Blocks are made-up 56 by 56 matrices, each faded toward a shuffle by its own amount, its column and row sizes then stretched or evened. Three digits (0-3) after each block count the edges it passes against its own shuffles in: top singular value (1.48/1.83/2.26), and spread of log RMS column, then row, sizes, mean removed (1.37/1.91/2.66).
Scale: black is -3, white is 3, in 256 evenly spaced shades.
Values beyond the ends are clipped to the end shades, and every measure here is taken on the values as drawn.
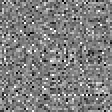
2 1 1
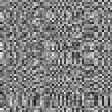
3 3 0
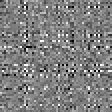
3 2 3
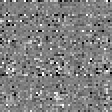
0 1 3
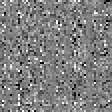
0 3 1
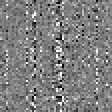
2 3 0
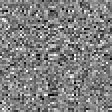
2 0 2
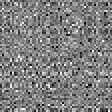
3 0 1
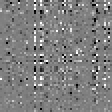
3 3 2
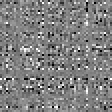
0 3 3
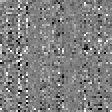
1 3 1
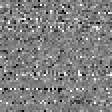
0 0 3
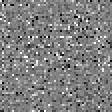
1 1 2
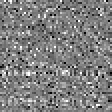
2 0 2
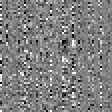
2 3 0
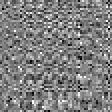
3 2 0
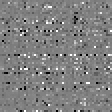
0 2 3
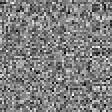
2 0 0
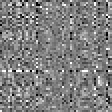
3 3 2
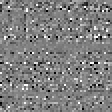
0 1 3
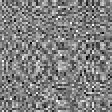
3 2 0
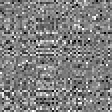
3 1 2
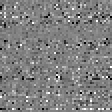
0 1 3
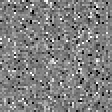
0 2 0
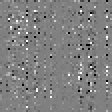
0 3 2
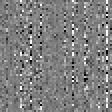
1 3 0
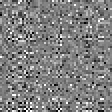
3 2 2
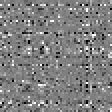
2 2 3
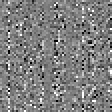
1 3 0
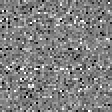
0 0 2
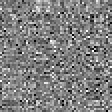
2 1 0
